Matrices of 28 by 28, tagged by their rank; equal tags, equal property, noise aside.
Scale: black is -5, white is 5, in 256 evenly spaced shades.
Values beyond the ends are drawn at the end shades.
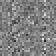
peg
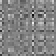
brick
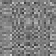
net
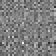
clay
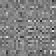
net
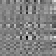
brick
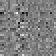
net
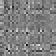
net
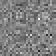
peg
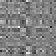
net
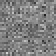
peg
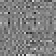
clay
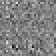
peg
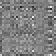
net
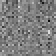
peg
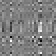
brick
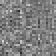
clay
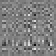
brick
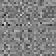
peg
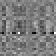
brick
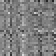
net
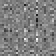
net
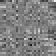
net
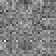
clay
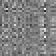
brick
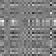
brick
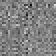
clay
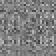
peg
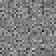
peg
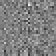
clay
